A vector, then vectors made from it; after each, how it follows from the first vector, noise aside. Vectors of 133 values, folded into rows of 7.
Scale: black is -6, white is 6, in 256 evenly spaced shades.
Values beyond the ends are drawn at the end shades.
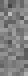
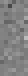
partly zeroed.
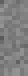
reversed, negated, shrunk.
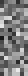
reversed, negated, scaled up.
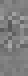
wrapped around, partly zeroed.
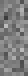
wrapped around.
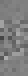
reversed, negated, partly zeroed.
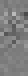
wrapped around, partly zeroed.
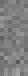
reversed, negated, shrunk.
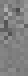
wrapped around, partly zeroed.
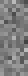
wrapped around.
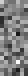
reversed, scaled up.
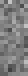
wrapped around.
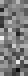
reversed, scaled up.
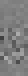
reversed, negated, partly zeroed.
